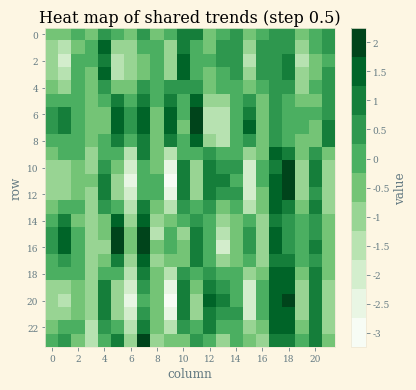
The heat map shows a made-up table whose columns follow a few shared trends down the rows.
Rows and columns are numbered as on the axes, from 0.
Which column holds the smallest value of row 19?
9
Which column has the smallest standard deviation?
2
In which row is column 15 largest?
7
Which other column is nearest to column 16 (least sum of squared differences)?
8
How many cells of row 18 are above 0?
6
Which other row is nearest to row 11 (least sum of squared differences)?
20
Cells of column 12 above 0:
10
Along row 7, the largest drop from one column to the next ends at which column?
12
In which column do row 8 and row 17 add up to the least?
13
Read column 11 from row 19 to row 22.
-0.5 -1 -1 0
